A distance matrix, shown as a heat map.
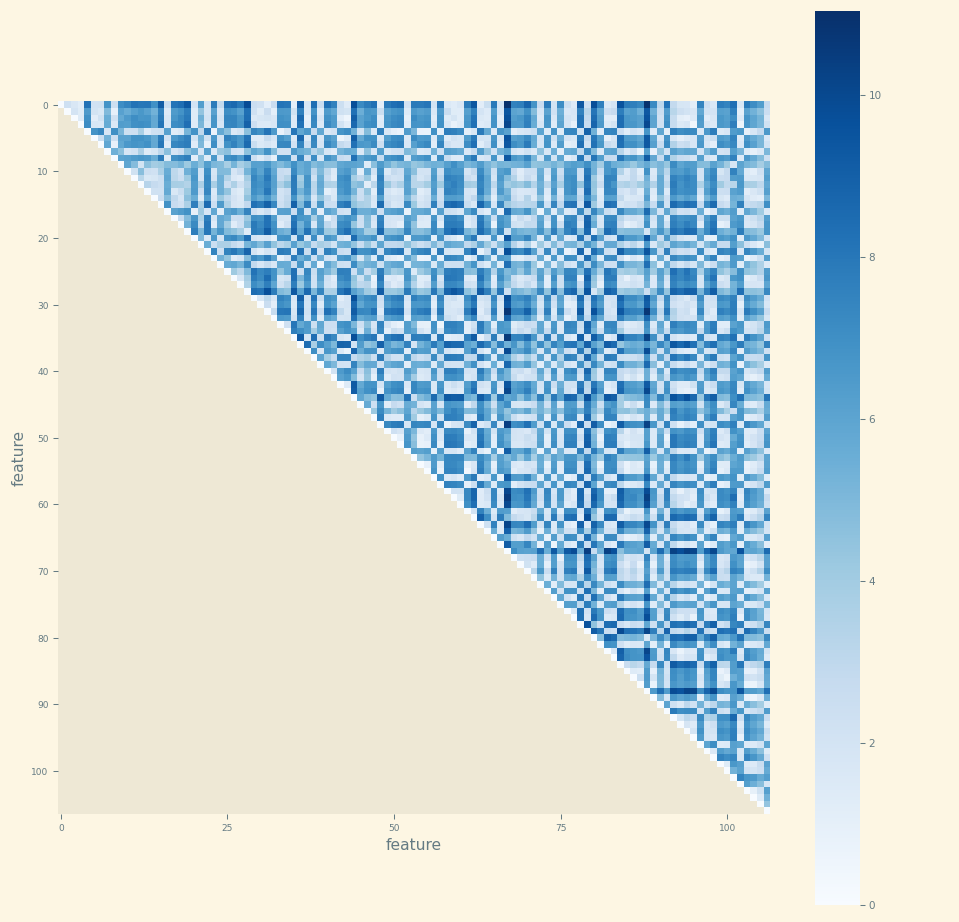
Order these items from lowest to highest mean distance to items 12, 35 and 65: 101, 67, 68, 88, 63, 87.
87, 68, 63, 101, 67, 88
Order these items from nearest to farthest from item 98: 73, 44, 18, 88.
73, 18, 44, 88
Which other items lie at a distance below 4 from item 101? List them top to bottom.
9, 12, 46
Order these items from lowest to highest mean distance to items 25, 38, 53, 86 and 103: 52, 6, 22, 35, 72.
72, 52, 6, 22, 35
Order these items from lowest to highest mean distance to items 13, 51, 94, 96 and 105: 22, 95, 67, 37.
37, 95, 22, 67
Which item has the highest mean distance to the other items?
88
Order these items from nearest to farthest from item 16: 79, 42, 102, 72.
72, 102, 42, 79
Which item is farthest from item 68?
79
